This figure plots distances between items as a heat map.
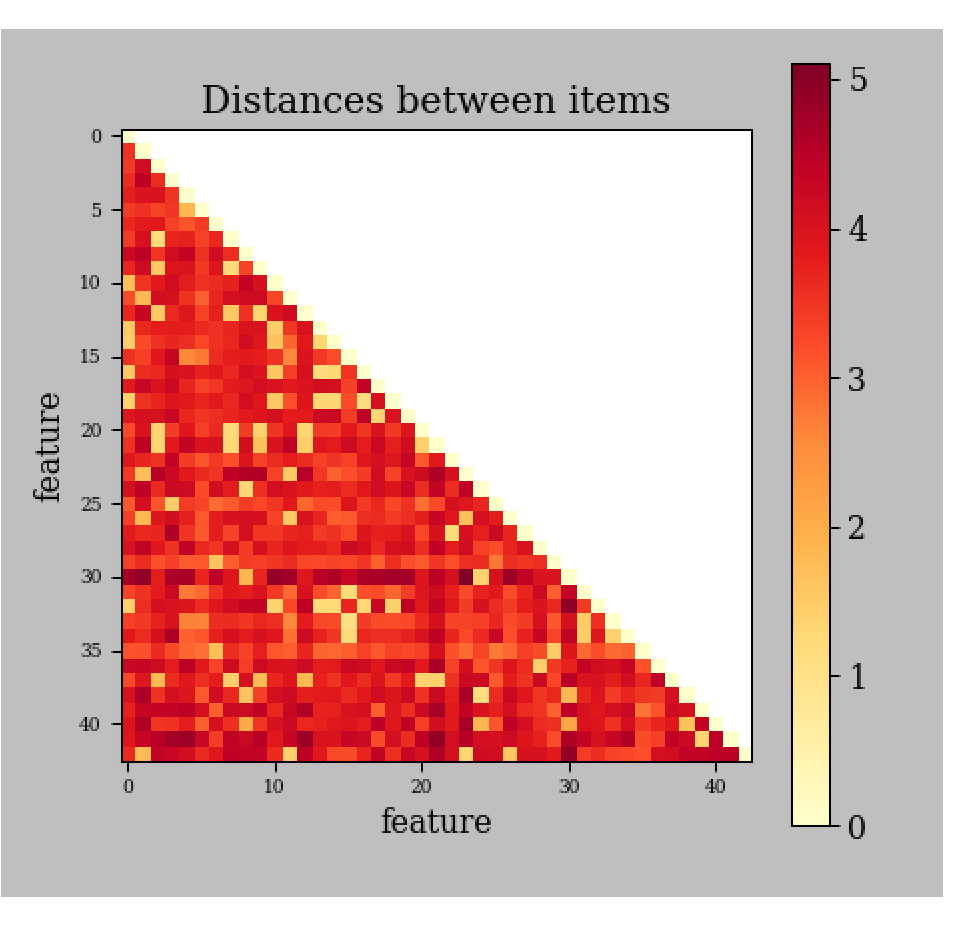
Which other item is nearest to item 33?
15
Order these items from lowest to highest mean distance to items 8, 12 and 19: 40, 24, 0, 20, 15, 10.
20, 24, 40, 15, 0, 10
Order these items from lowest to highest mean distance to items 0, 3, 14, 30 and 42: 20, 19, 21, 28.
20, 28, 21, 19
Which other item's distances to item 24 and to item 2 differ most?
21
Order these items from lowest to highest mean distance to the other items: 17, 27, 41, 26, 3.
26, 27, 17, 3, 41
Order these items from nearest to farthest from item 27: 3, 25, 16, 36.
36, 16, 25, 3
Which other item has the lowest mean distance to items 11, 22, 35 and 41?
29
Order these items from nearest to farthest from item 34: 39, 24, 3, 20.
24, 20, 39, 3
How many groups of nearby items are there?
12
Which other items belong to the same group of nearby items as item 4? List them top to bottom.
5
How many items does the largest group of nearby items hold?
7
